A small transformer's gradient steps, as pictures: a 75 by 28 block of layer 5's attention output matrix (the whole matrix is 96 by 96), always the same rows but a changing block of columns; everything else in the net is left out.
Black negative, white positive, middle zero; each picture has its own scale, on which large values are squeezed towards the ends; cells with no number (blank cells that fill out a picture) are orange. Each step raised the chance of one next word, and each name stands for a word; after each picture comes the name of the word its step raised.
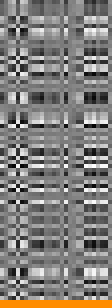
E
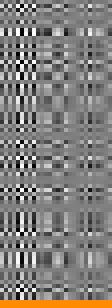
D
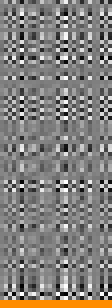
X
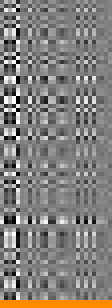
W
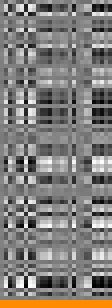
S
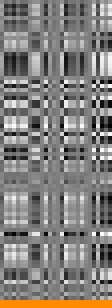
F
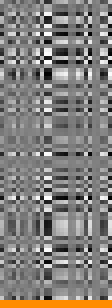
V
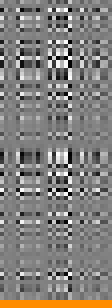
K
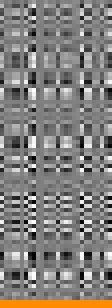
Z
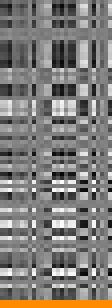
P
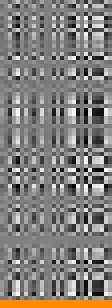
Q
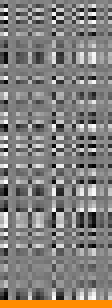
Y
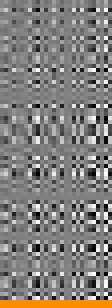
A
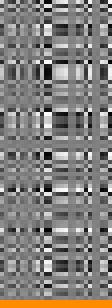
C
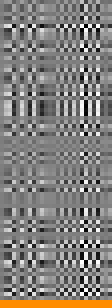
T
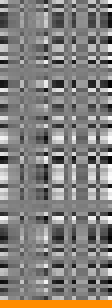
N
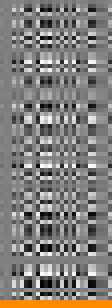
A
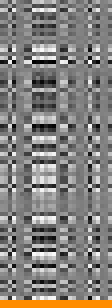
N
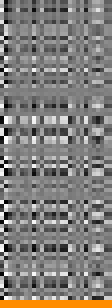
A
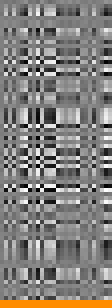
E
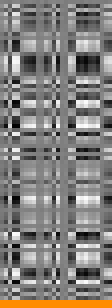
F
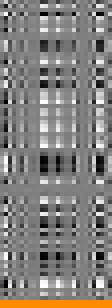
S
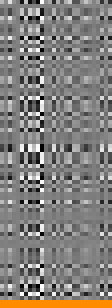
X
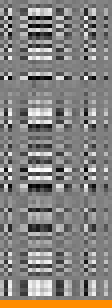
Q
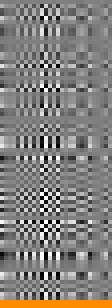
Z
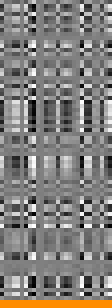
S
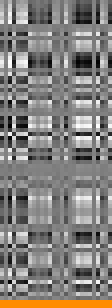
F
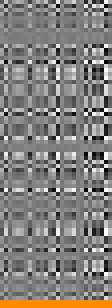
C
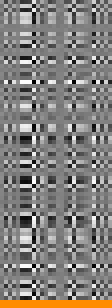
N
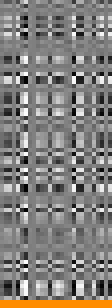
Q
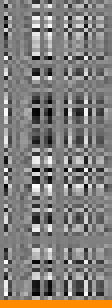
Q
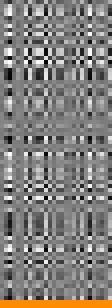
V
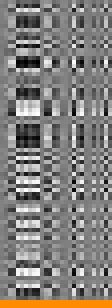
P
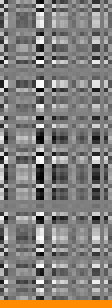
N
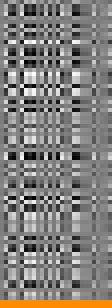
V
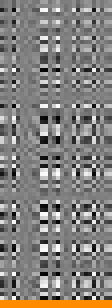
A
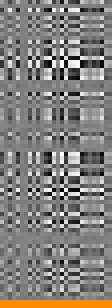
K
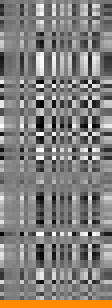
F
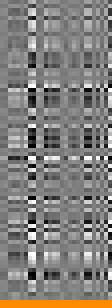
Z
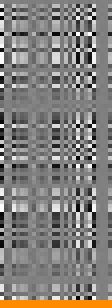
Y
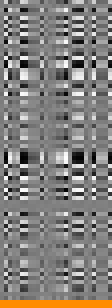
K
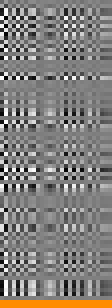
Q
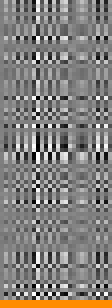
X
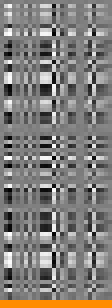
D
